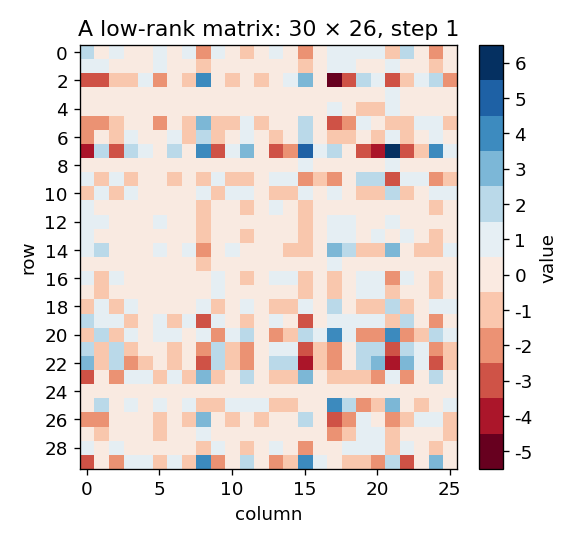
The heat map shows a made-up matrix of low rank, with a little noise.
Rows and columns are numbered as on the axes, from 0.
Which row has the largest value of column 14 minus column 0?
2
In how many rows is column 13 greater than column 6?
8
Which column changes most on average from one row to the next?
21
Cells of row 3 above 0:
1
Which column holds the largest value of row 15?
17
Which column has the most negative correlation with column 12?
23
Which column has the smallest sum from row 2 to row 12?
0
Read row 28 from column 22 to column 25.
1 0 -1 0
